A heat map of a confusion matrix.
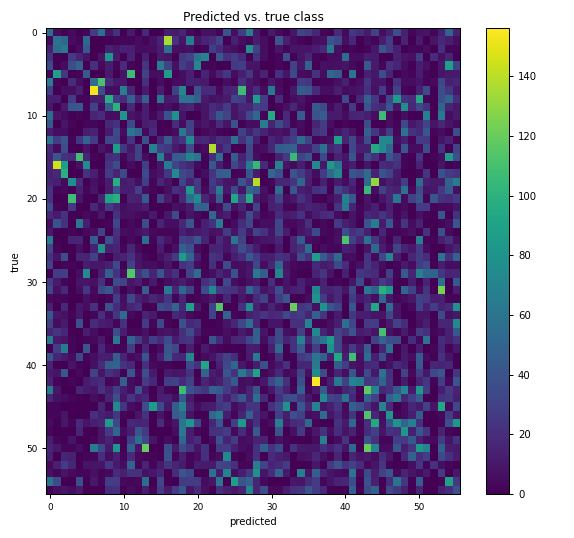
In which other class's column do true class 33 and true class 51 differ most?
23
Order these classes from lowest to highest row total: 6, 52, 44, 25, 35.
6, 52, 35, 25, 44
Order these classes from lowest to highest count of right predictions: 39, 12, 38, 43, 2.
12, 2, 38, 39, 43
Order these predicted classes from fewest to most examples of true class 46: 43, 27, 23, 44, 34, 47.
47, 44, 34, 27, 23, 43
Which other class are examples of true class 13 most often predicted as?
39
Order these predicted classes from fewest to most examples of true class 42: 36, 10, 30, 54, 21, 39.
54, 21, 30, 10, 39, 36
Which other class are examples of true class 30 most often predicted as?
53
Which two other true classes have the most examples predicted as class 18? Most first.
43, 27
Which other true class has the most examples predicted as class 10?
7
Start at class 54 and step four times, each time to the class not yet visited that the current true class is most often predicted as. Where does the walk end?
20
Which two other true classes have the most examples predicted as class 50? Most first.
8, 43
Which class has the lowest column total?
52
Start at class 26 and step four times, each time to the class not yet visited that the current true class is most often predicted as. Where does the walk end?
27
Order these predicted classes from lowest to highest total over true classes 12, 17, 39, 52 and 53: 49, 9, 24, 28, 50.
49, 50, 9, 24, 28
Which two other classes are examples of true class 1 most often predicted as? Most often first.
16, 19
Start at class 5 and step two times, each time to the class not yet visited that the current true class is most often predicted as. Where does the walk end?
29
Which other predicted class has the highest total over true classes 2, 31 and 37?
45
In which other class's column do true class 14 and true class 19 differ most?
22
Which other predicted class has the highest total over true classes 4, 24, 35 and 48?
18
